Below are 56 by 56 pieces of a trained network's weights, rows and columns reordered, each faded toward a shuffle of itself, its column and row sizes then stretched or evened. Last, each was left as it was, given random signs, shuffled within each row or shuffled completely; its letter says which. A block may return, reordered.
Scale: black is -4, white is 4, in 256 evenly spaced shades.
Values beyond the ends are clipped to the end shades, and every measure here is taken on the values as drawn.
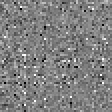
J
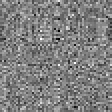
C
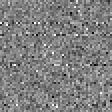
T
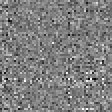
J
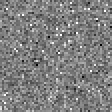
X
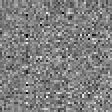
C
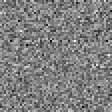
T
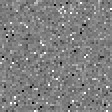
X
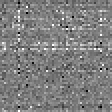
C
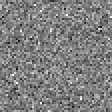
X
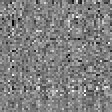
C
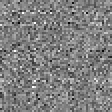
C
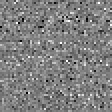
T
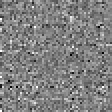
J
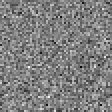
T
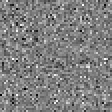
J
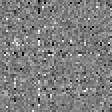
J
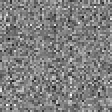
C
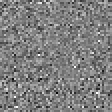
C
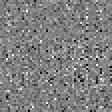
C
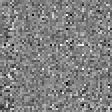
J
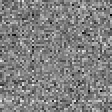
J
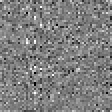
J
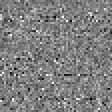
T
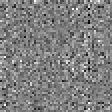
C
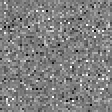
T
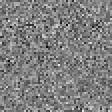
T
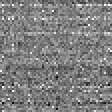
C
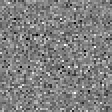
T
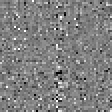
C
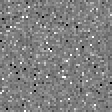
X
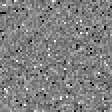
X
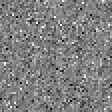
X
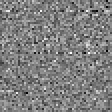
T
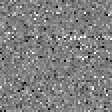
T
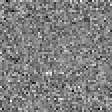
T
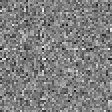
J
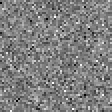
X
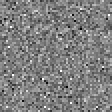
X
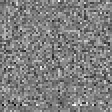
J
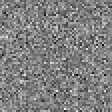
J
